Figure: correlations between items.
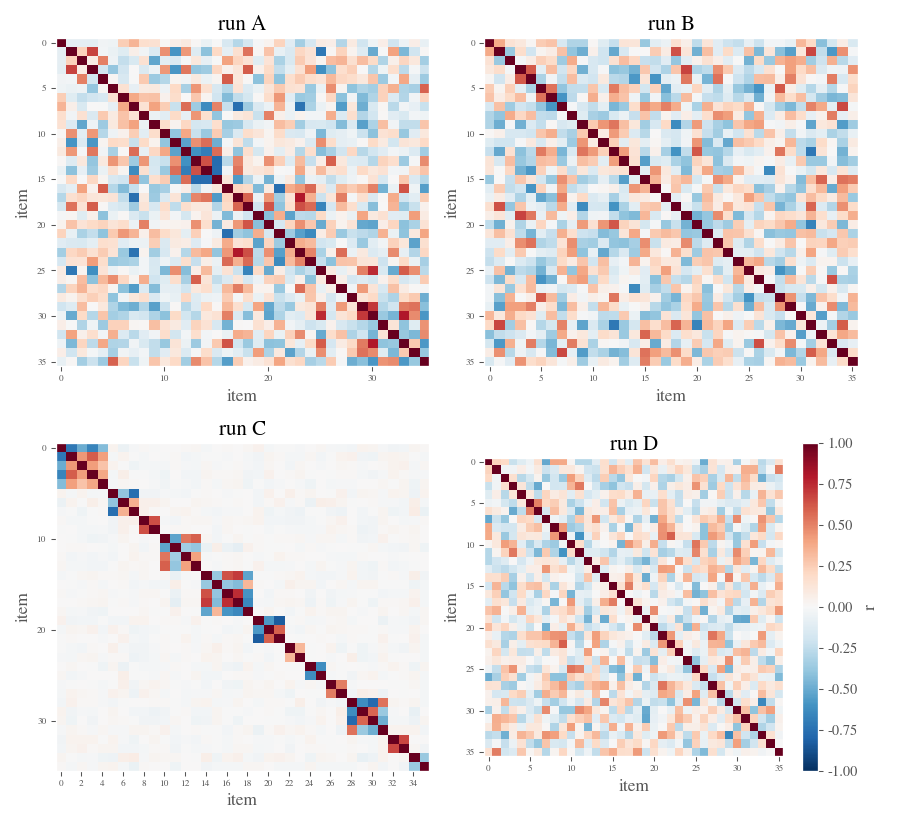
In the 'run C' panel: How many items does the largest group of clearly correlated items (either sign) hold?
5
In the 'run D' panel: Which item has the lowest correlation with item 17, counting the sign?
8
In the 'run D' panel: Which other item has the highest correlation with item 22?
9
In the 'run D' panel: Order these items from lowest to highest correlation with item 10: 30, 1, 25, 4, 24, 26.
30, 24, 4, 1, 26, 25
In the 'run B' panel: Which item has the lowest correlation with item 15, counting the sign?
13
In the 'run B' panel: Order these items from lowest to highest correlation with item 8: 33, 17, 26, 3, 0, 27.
0, 27, 17, 3, 26, 33
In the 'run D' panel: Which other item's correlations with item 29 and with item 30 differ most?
33
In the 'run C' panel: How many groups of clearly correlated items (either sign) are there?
12
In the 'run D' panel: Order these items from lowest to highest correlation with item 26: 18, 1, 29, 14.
18, 1, 14, 29
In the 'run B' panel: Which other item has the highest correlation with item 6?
5
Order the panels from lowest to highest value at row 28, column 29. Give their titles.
run C, run D, run A, run B
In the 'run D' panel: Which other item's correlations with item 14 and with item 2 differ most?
27
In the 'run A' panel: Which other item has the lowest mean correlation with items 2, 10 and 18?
25
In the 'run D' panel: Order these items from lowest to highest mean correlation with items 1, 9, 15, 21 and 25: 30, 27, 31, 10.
30, 31, 10, 27
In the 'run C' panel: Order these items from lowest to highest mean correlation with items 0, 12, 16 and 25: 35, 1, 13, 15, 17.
1, 15, 35, 13, 17
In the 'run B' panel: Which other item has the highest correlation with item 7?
34
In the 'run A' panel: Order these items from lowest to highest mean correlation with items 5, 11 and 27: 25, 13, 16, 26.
16, 25, 26, 13
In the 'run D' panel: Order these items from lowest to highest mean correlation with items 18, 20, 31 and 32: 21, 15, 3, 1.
21, 15, 3, 1
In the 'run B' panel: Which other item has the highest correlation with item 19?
3
